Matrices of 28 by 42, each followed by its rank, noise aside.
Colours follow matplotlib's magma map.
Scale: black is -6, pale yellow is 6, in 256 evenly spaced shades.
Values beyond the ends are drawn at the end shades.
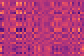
two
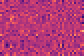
four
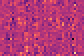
six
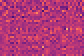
six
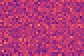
eight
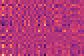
three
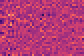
six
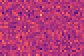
eight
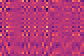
two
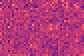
six
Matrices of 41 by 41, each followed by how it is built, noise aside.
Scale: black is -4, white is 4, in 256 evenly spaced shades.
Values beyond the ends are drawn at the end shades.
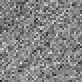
Hankel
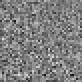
lower triangular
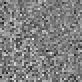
lower triangular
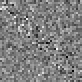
banded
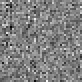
uneven columns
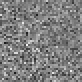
lower triangular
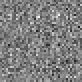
low rank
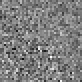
lower triangular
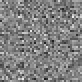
low rank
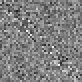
banded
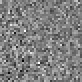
lower triangular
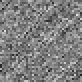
Hankel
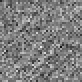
Hankel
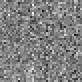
uneven columns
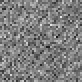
Hankel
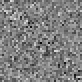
banded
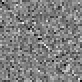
diagonal
